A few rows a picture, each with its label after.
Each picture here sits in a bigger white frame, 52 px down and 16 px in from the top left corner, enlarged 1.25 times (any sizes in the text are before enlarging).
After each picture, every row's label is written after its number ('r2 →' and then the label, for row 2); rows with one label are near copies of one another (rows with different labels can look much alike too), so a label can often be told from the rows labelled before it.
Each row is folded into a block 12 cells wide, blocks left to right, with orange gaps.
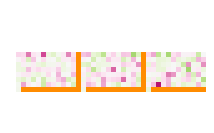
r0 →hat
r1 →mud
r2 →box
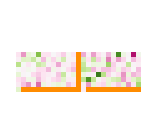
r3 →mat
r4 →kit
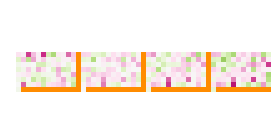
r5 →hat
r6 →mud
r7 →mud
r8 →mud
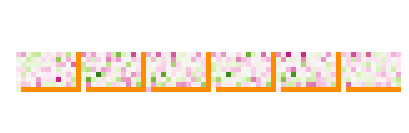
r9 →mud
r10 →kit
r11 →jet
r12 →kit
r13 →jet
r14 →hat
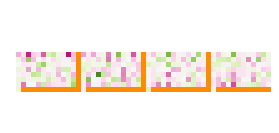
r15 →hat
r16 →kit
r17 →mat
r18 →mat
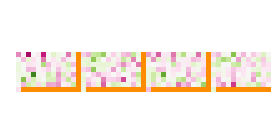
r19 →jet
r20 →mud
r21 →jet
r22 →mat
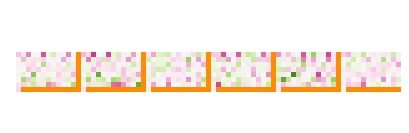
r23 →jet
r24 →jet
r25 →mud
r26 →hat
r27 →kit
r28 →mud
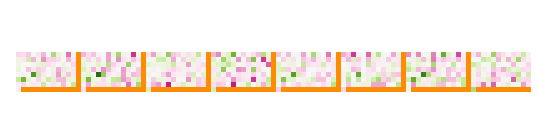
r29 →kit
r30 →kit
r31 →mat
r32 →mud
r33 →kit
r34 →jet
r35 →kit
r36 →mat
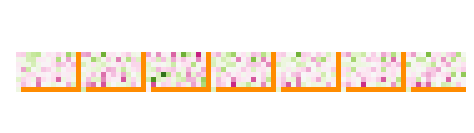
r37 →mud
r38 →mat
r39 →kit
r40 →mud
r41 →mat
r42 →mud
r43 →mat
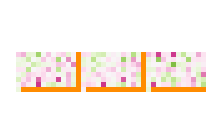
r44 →mud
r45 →mud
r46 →hat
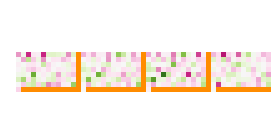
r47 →jet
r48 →kit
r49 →kit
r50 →hat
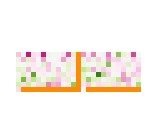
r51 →jet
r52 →kit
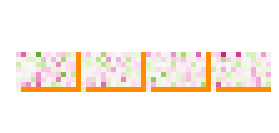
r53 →mat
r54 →mat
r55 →kit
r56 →hat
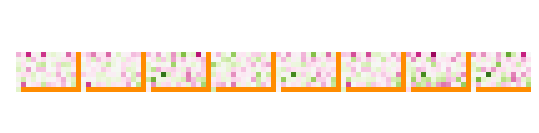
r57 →hat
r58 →hat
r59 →kit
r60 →mat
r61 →kit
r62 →hat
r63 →jet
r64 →kit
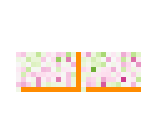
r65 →mud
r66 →mud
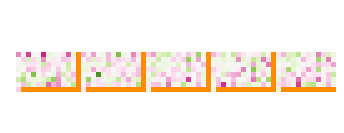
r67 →jet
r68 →kit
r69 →mud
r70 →box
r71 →mud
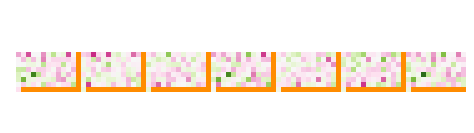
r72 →kit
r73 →hat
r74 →mat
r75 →kit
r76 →mud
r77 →mud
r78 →kit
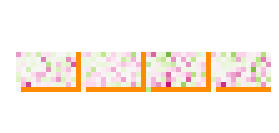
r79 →box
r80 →mud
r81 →mat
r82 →box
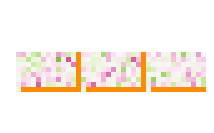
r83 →mud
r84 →box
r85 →kit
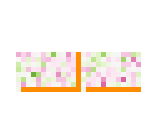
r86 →kit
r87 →mud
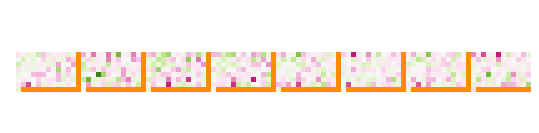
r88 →box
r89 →kit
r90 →mud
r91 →mud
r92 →mat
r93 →hat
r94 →mat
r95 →jet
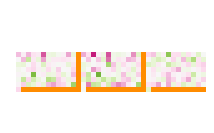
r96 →jet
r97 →jet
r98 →mat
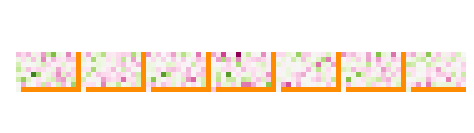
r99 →kit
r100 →mud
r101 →kit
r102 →jet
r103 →box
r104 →kit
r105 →mat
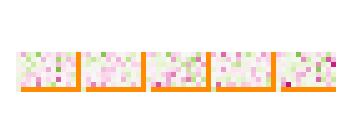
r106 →mud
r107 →mat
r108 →box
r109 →hat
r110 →box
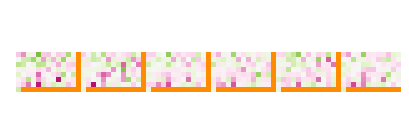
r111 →mat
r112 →box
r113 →mat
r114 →mat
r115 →mud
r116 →mat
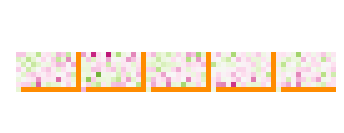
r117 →mud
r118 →jet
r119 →mud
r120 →mat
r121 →mat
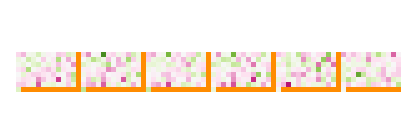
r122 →mud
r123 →mat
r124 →mat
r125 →mat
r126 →box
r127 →kit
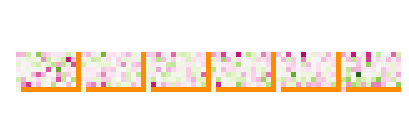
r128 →box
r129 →mat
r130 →hat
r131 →hat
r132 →jet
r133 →jet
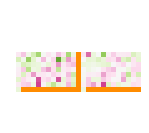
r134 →mud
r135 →mat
